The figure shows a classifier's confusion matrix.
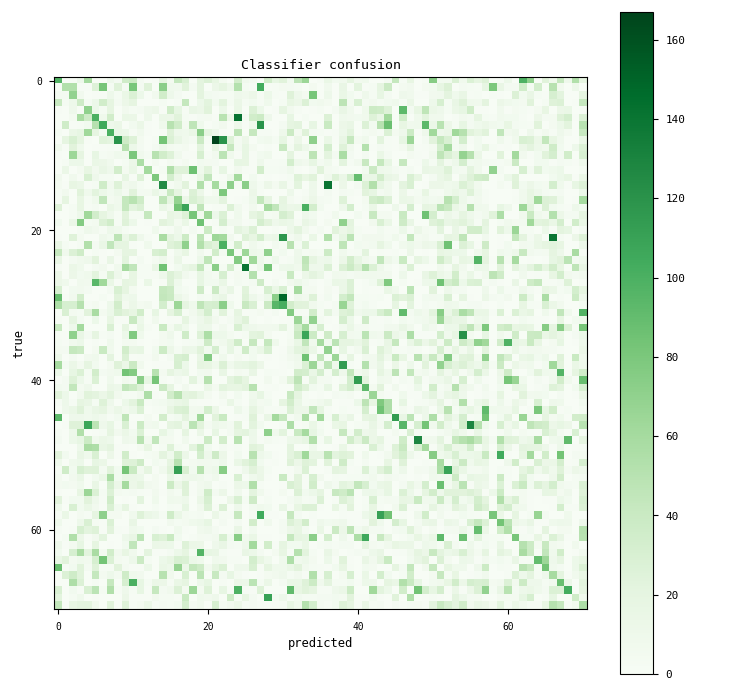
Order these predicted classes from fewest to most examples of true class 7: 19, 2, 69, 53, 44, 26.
69, 2, 44, 26, 53, 19
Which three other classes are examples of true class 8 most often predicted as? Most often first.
21, 22, 14
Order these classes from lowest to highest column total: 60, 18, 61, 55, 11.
18, 60, 11, 61, 55
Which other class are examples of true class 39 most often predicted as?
67
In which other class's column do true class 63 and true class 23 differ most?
19
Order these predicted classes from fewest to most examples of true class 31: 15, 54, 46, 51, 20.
15, 20, 54, 51, 46
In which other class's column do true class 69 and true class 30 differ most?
29
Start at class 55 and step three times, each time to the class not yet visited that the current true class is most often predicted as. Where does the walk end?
49
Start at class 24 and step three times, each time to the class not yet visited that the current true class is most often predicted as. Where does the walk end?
60
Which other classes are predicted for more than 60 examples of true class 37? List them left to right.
20, 33, 52, 57
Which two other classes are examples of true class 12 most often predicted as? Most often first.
18, 58
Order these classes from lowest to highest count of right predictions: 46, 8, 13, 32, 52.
32, 13, 46, 52, 8
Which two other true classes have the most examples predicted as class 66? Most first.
21, 38
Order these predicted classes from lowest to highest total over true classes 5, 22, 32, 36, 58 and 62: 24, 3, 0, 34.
0, 34, 3, 24
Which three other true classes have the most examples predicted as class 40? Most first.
13, 61, 54
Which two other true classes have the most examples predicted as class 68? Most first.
48, 24
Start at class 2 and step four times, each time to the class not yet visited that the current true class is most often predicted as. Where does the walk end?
16
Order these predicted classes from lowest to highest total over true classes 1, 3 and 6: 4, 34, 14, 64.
4, 34, 64, 14
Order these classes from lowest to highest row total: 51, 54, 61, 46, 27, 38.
51, 27, 54, 38, 61, 46
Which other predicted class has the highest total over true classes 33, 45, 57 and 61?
70
